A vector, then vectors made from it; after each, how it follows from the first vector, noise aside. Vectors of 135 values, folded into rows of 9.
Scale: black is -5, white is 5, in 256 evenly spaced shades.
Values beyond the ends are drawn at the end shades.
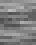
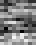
reversed, scaled up.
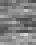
reversed.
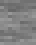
negated, shrunk.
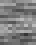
reversed, negated.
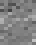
negated, partly zeroed.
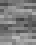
reversed.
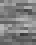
reversed, negated.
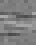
wrapped around, partly zeroed.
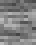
negated.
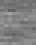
negated, shrunk.
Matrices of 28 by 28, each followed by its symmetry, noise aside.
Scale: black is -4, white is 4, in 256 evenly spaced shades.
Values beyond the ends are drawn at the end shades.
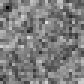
symmetric.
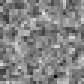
symmetric.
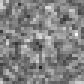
symmetric across the other diagonal.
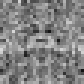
mirrored left to right.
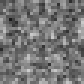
mirrored left to right.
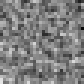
antisymmetric.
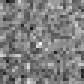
symmetric across the other diagonal.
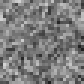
symmetric.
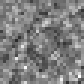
symmetric.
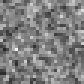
antisymmetric.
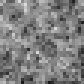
symmetric.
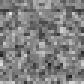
mirrored left to right.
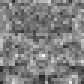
mirrored left to right.
